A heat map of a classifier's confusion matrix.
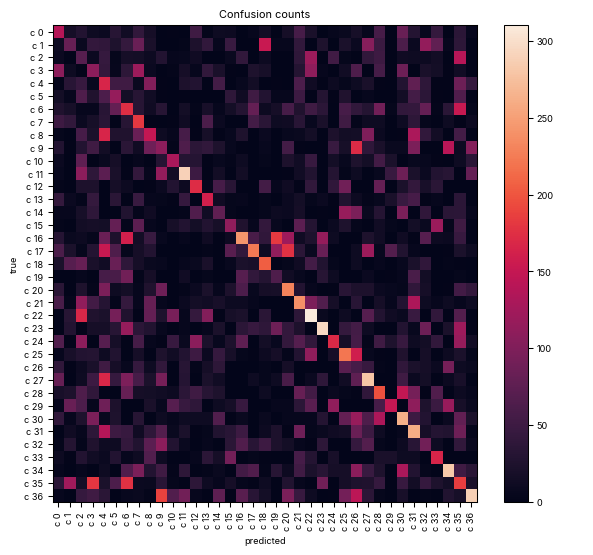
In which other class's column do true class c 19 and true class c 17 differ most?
c 20
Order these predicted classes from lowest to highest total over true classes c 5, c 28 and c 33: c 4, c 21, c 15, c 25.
c 25, c 4, c 15, c 21
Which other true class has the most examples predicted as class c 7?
c 3
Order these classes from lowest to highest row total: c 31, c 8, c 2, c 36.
c 2, c 8, c 31, c 36
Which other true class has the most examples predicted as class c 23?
c 16
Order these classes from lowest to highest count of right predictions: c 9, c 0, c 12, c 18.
c 9, c 0, c 12, c 18
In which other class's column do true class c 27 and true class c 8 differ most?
c 31
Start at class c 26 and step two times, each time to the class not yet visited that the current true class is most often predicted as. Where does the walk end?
c 30
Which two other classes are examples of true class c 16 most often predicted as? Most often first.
c 19, c 6
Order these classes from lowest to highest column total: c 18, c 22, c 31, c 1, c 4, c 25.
c 1, c 18, c 25, c 22, c 31, c 4
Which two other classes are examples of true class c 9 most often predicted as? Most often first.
c 26, c 34
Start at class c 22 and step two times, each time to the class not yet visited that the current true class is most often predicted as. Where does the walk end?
c 35
